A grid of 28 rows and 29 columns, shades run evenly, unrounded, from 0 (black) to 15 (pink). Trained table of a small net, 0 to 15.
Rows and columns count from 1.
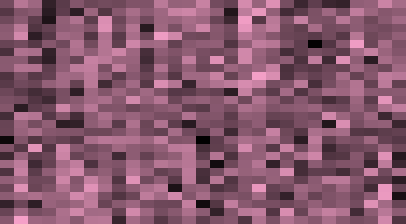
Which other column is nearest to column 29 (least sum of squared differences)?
9
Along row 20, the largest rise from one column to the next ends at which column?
28
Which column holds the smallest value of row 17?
17
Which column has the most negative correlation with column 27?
1
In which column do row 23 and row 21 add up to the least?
29
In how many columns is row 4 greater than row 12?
19
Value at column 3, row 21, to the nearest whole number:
4
